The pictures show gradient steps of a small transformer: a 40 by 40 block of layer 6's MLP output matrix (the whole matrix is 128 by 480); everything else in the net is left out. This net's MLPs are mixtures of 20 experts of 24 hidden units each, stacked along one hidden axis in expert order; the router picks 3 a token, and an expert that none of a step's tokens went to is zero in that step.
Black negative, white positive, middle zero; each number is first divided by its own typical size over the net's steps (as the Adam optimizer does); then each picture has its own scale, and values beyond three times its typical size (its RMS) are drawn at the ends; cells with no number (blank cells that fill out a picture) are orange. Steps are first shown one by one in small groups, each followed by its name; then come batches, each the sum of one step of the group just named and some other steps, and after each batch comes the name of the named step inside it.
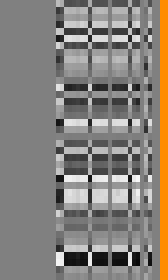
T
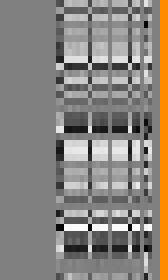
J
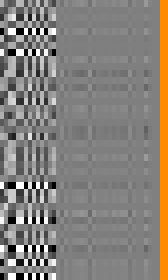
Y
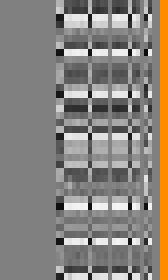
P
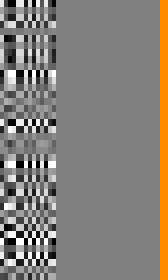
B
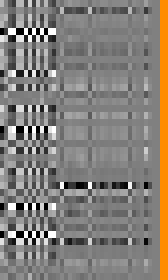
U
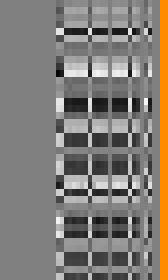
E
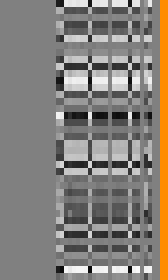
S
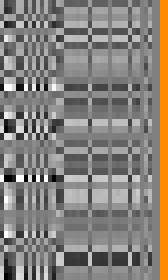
T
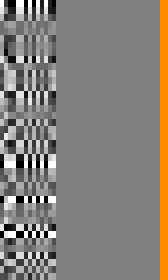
B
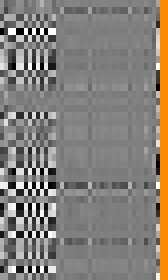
U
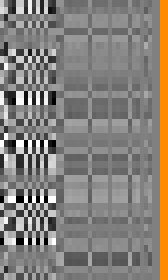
T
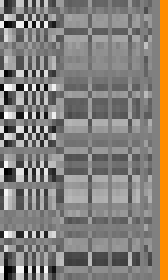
T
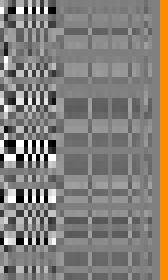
E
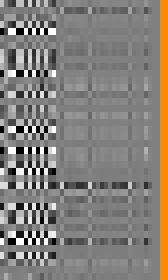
U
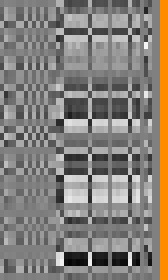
T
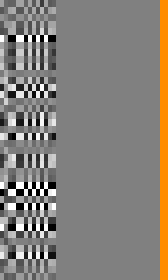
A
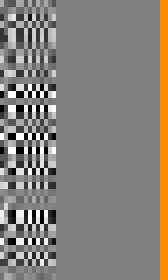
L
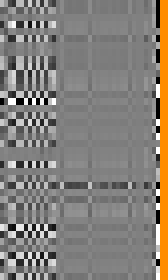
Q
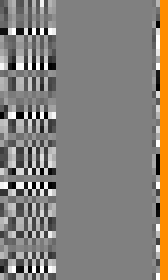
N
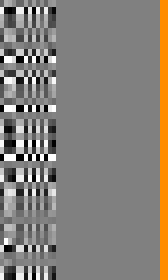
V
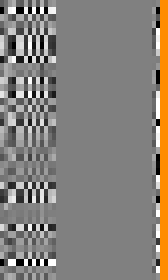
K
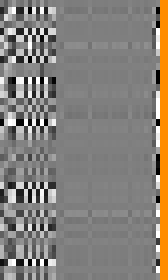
K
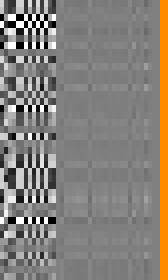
L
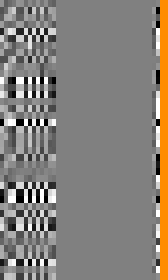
K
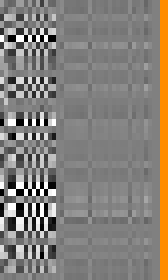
A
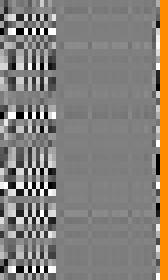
N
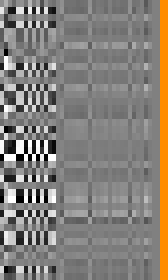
V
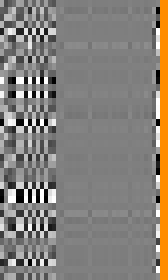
K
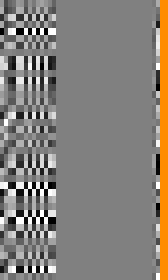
N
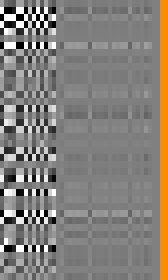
V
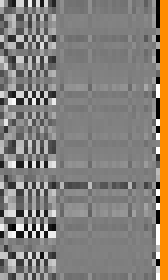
Q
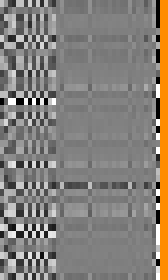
Q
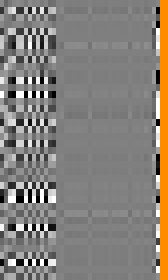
K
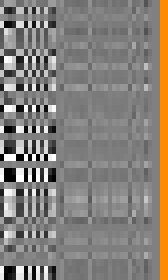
V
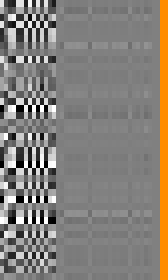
L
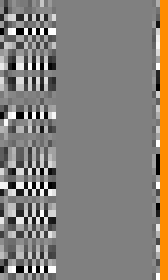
N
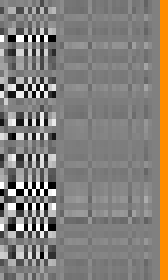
A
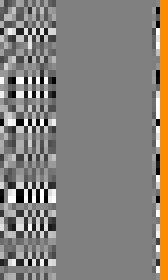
K
